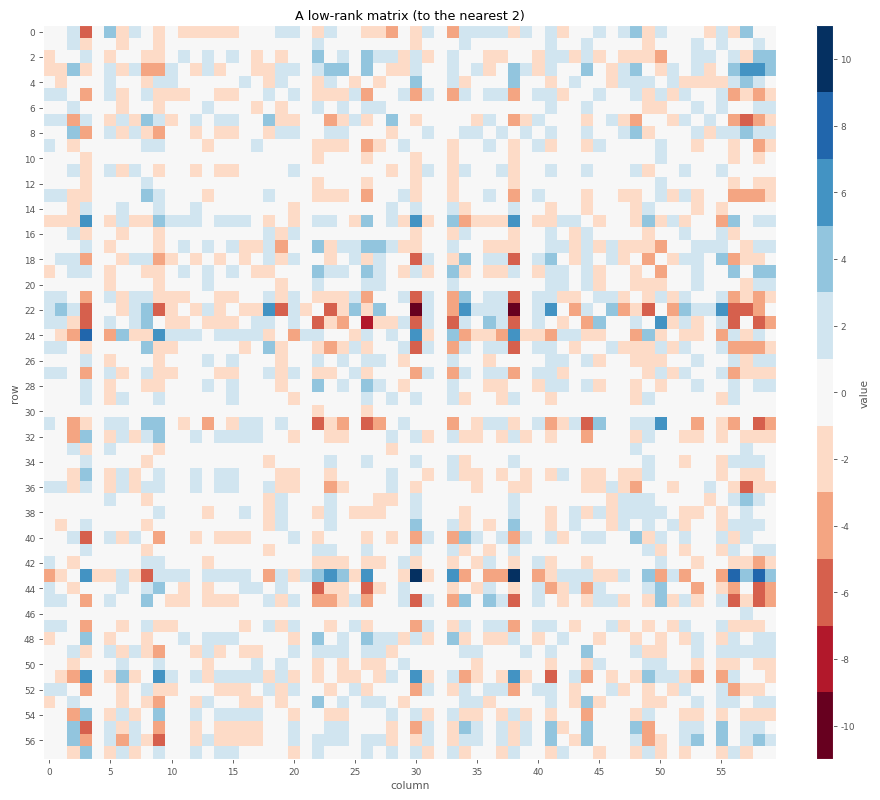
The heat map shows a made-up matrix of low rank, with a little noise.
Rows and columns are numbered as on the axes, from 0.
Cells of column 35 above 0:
9
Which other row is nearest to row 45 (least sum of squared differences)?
21
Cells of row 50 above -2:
46
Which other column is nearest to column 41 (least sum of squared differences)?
55
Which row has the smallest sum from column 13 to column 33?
23
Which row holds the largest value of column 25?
22
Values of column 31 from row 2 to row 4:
-2 0 0
